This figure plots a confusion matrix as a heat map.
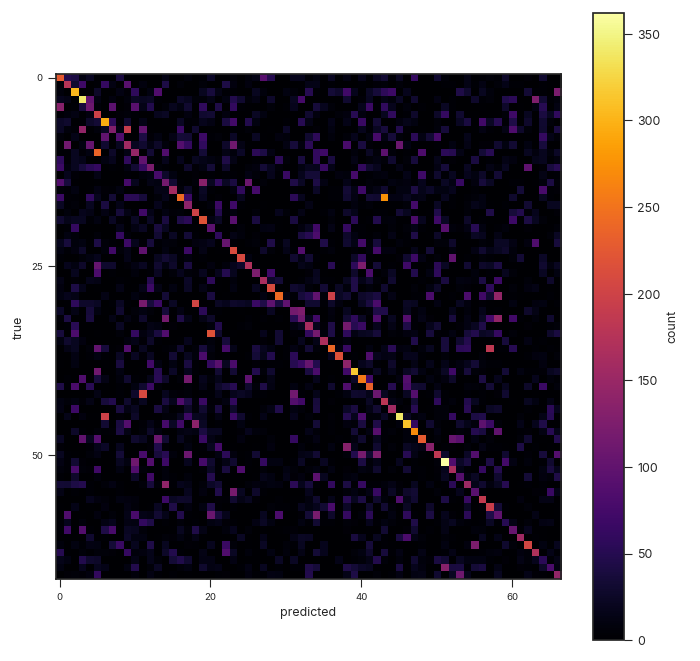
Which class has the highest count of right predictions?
51
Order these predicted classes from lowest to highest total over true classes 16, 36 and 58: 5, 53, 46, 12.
12, 53, 46, 5
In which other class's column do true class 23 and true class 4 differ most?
0
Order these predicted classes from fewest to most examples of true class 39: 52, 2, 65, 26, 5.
2, 65, 26, 52, 5
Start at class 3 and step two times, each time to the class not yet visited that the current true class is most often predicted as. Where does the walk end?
22
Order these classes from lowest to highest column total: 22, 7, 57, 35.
35, 7, 22, 57
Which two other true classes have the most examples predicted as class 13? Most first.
48, 2
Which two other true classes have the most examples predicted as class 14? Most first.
54, 32
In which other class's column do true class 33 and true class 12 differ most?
38
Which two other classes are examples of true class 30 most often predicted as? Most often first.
18, 11
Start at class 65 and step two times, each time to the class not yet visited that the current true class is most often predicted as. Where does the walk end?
10
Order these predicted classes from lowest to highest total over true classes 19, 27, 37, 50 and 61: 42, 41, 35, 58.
35, 58, 41, 42
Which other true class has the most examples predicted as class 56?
46
